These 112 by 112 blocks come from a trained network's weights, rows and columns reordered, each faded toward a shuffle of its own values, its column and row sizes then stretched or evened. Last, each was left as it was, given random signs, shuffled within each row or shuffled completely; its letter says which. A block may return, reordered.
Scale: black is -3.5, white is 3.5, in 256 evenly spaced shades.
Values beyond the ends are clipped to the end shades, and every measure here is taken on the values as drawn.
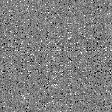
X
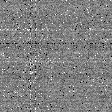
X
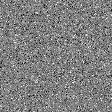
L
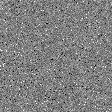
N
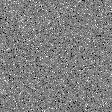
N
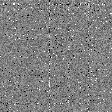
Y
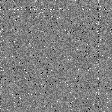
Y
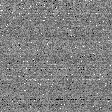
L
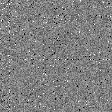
Y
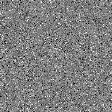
Y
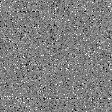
Y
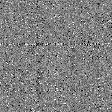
X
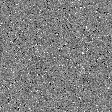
N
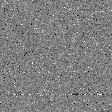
L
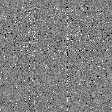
Y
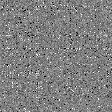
X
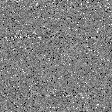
L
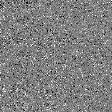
Y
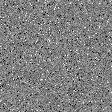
N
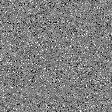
L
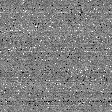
L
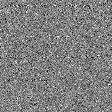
L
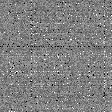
X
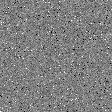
N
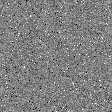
N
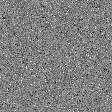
N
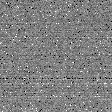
L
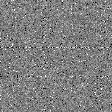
Y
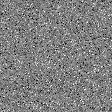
N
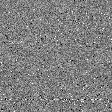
L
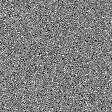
N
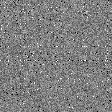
Y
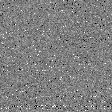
L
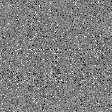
Y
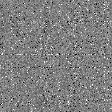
Y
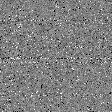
L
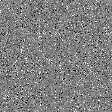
Y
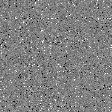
X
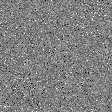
N
